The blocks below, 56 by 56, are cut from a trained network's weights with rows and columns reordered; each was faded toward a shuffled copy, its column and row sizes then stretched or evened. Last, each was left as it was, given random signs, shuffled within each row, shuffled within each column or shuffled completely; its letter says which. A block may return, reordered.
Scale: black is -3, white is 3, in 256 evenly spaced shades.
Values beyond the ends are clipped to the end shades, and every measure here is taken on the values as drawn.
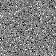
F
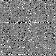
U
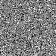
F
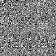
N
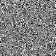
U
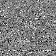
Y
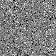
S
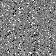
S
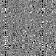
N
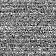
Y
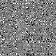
N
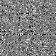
U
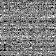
N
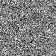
F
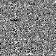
U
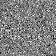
Y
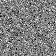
F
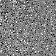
S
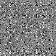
U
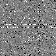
U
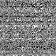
N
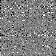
U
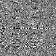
N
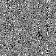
S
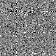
U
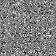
U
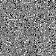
U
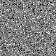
Y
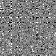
N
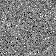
F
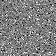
F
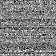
Y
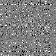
N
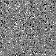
S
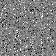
S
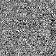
U
